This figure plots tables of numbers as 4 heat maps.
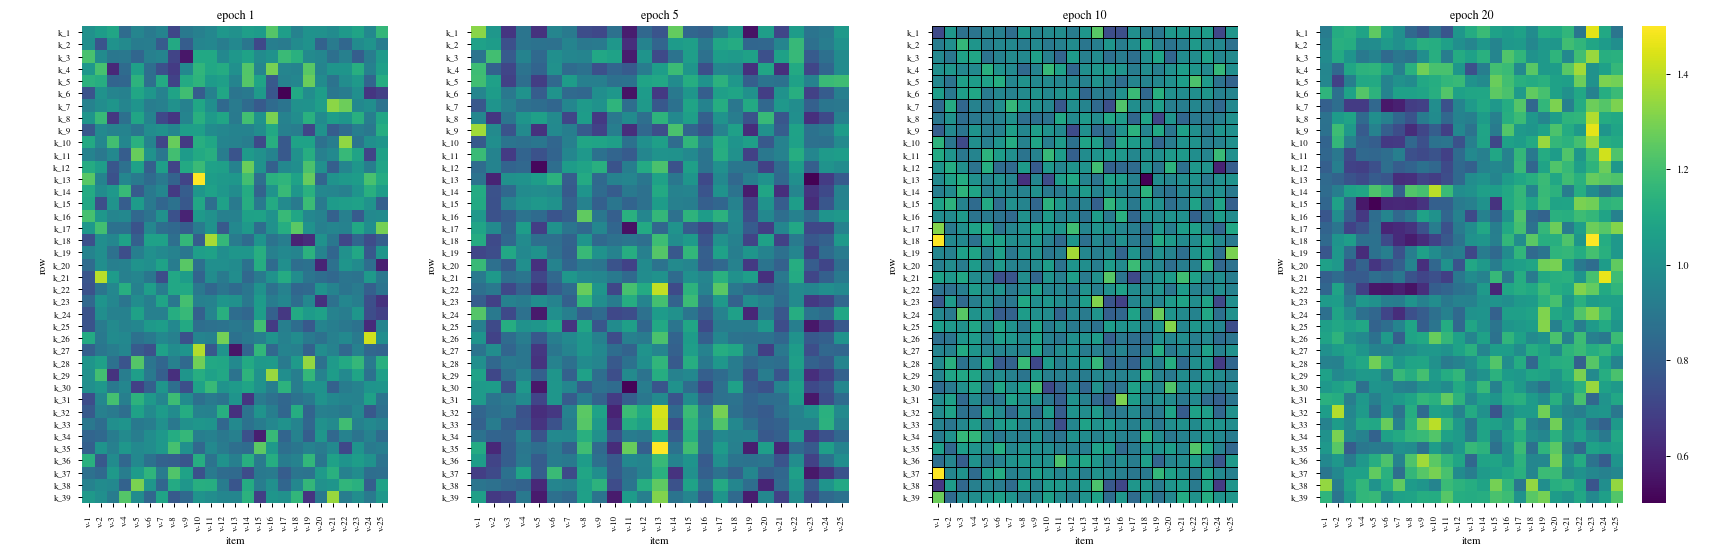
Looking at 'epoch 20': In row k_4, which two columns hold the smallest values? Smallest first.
v-13, v-2
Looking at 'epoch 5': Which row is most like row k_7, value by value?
k_10
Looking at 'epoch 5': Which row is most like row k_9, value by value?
k_1
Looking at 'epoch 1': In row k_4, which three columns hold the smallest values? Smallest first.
v-3, v-8, v-7
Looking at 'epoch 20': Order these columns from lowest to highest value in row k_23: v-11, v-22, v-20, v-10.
v-11, v-10, v-22, v-20
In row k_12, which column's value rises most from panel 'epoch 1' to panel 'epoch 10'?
v-8
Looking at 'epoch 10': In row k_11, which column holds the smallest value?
v-12
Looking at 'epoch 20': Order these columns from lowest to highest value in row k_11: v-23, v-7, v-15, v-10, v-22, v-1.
v-10, v-1, v-7, v-22, v-15, v-23
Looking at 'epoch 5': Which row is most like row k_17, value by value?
k_30
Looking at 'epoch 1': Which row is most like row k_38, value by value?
k_11
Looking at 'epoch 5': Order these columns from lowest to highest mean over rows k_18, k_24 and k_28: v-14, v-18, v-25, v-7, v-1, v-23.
v-23, v-7, v-14, v-18, v-25, v-1
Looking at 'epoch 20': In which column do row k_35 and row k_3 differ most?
v-22
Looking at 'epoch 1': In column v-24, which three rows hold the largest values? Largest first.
k_26, k_13, k_14
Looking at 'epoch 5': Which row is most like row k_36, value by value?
k_26
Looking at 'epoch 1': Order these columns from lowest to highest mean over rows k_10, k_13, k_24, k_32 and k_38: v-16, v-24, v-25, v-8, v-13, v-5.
v-13, v-24, v-25, v-16, v-8, v-5
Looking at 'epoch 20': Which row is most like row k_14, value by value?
k_37
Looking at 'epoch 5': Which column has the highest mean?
v-13
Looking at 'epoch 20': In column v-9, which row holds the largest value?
k_36
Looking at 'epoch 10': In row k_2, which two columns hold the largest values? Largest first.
v-3, v-18
